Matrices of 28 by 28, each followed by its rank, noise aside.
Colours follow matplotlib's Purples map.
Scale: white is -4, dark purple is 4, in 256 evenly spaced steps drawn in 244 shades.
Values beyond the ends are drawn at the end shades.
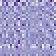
three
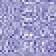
four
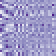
two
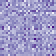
four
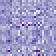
four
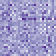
four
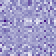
four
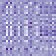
two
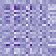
two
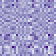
three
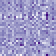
four
